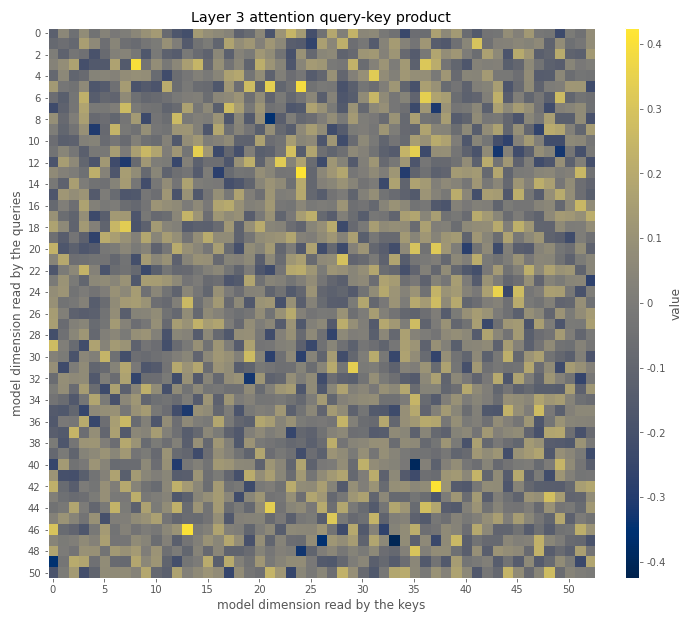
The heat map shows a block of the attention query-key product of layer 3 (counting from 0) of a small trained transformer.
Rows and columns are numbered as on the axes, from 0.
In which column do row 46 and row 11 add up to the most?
35
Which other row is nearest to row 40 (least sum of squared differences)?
15
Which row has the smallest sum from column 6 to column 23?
22
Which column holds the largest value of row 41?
41
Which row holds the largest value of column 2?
37
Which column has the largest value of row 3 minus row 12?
8
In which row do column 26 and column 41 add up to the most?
1
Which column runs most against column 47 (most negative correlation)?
42
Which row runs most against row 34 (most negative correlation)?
44
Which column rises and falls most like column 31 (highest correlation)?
27
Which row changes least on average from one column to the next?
16
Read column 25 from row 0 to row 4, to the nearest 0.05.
-0.2 -0.25 -0.1 0.15 -0.15
